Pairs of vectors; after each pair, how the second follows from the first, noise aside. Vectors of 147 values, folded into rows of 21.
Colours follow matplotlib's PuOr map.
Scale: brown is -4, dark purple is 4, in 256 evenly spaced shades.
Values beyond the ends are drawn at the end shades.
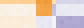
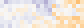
negated, shrunk.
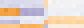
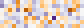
shuffled.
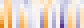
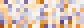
sign-scrambled.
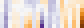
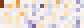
reversed, partly zeroed.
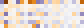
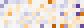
reversed, partly zeroed.
